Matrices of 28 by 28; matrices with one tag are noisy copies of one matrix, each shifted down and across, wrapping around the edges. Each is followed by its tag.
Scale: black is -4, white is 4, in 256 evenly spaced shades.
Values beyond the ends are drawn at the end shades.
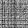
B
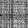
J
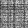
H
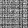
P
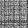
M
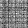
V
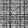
H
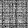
H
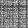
M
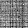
B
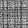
H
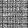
P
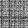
M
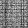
B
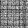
V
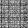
V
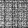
M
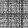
J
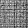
B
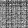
M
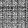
M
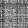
J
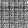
M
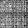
J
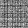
P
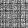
P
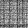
M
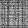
H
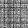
V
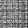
V
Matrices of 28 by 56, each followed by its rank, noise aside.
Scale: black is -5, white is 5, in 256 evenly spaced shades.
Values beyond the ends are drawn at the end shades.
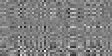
two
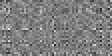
three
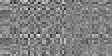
three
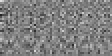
four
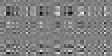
two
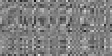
three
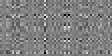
two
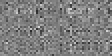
three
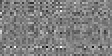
three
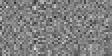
four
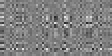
two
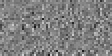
five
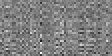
three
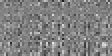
three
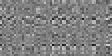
two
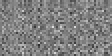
five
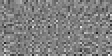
four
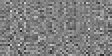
five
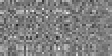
three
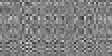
two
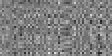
three
